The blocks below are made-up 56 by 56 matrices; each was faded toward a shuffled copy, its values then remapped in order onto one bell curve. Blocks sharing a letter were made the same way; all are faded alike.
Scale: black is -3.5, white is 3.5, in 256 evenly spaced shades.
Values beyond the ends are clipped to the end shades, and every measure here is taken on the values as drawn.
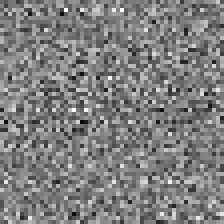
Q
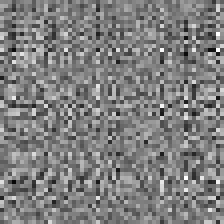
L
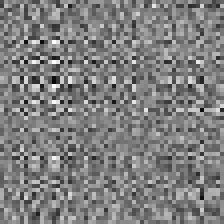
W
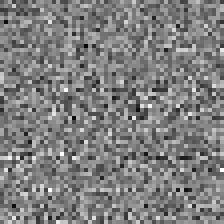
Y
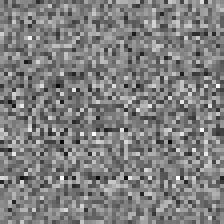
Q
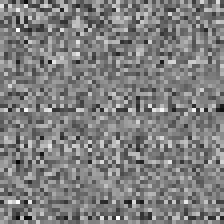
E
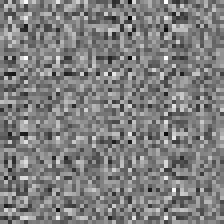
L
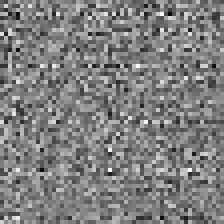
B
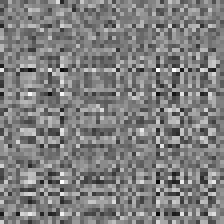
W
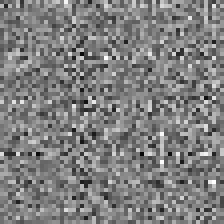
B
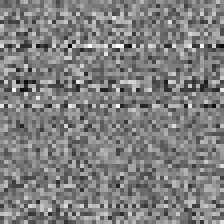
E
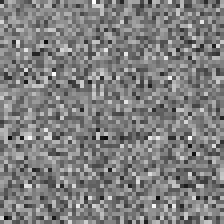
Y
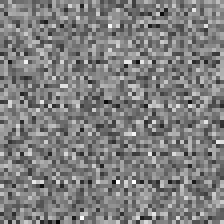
Q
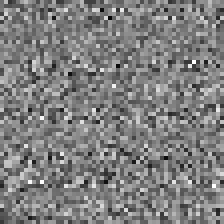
Q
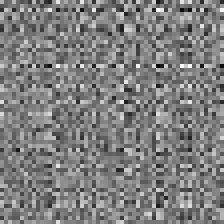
W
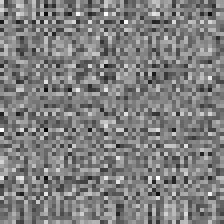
L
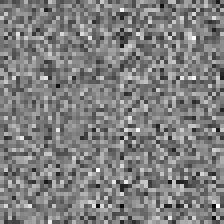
B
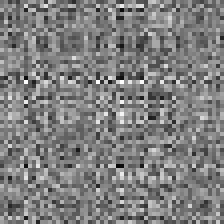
L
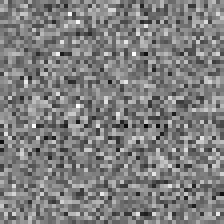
Q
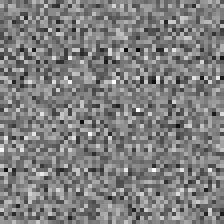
Y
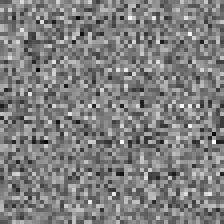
Y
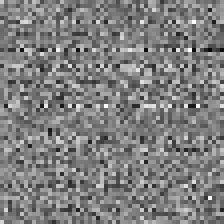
E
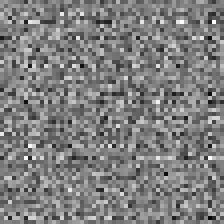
E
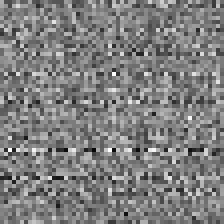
E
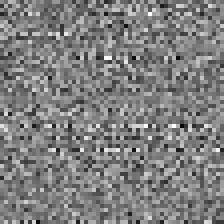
Q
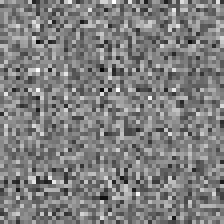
B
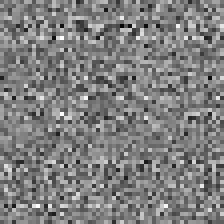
Q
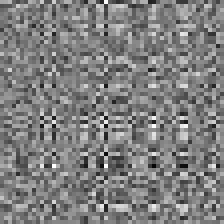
W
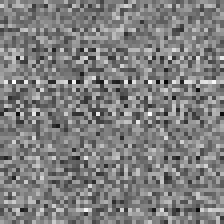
E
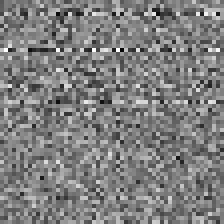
E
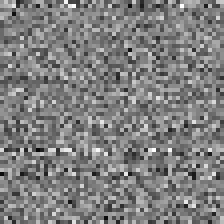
Y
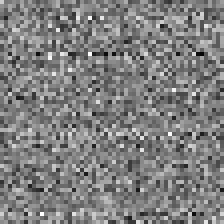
Q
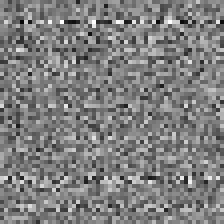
E
